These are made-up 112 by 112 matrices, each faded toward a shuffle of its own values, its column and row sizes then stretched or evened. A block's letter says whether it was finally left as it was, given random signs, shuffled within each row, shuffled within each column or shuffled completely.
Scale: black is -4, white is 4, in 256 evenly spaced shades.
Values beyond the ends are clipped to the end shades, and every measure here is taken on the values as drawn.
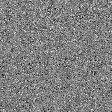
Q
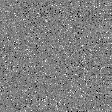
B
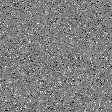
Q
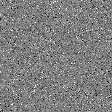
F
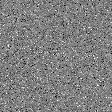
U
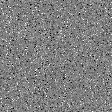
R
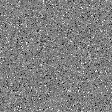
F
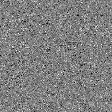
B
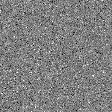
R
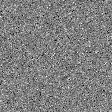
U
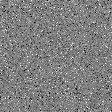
Q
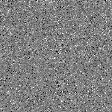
B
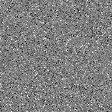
F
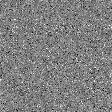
Q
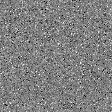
F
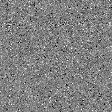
F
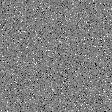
R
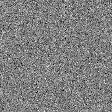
R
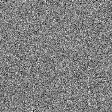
R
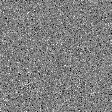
F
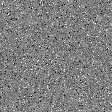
U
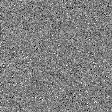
F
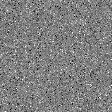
R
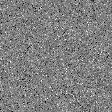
R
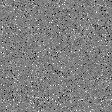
F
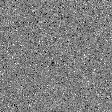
Q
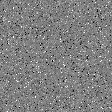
U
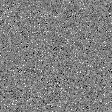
Q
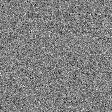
Q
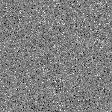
R
